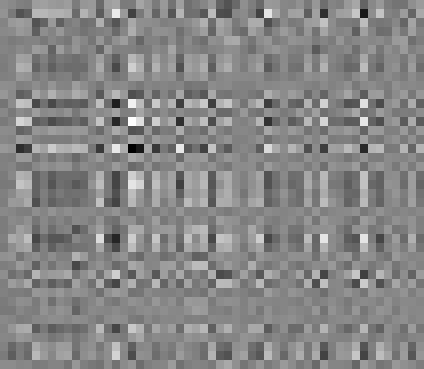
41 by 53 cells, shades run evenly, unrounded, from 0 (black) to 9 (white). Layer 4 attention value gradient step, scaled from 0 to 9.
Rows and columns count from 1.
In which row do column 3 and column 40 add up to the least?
17
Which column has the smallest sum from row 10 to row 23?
15
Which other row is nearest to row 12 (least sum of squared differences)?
14
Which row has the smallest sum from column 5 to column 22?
27
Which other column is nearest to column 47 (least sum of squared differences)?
16
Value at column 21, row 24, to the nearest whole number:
5
